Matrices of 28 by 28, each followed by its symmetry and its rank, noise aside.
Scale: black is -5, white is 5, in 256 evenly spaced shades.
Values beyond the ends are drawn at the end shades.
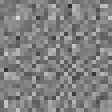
symmetric, rank four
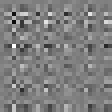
no symmetry, rank two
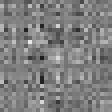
no symmetry, rank three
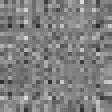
antisymmetric, rank four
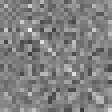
symmetric, rank four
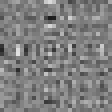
antisymmetric, rank four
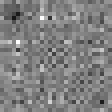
symmetric, rank four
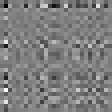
no symmetry, rank two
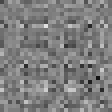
no symmetry, rank three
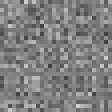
no symmetry, rank four
